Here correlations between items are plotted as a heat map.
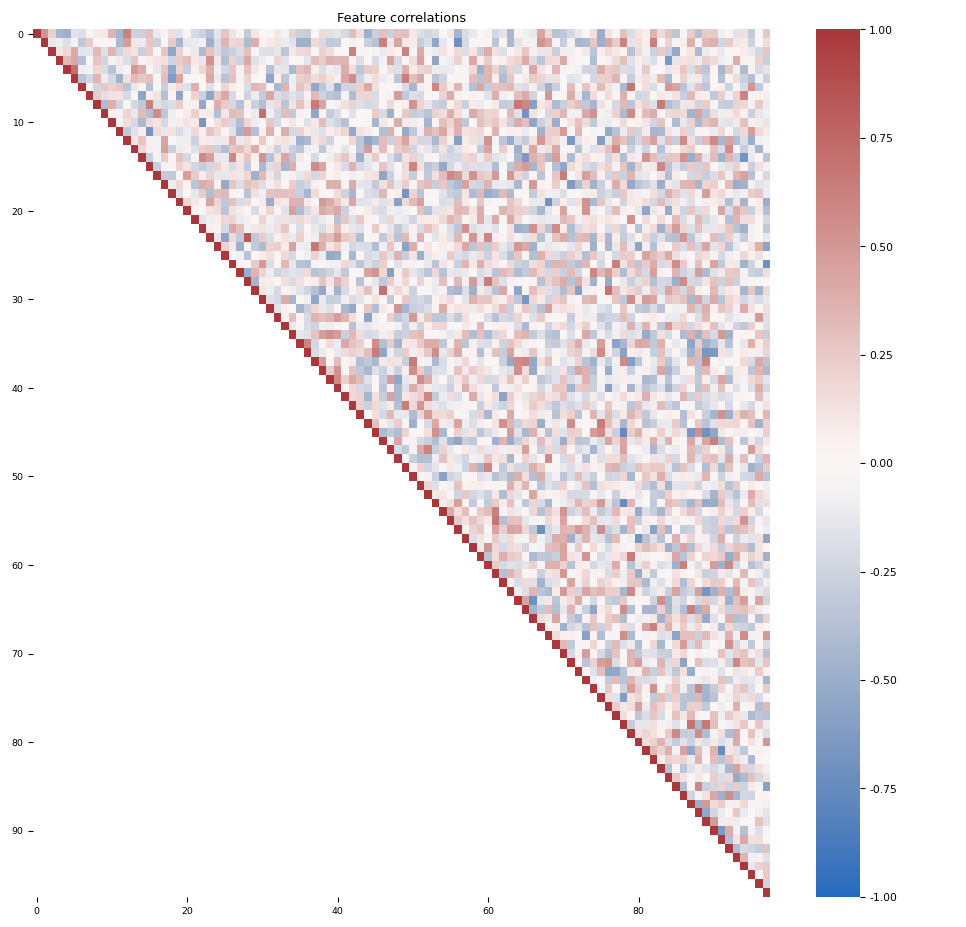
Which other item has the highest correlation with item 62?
44
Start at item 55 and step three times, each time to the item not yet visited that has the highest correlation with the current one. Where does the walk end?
70
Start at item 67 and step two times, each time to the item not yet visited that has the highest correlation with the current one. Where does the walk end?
1
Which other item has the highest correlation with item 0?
12
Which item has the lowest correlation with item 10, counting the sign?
22
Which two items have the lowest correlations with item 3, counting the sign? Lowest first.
84, 53
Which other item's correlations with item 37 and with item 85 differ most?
79
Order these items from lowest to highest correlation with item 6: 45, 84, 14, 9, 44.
14, 45, 9, 44, 84
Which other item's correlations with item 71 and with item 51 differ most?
17
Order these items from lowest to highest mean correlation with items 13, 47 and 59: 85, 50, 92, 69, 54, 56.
50, 92, 69, 56, 85, 54
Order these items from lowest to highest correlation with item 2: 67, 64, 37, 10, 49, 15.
67, 37, 64, 15, 10, 49
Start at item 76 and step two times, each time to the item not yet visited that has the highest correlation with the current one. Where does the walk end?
46
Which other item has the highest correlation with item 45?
36
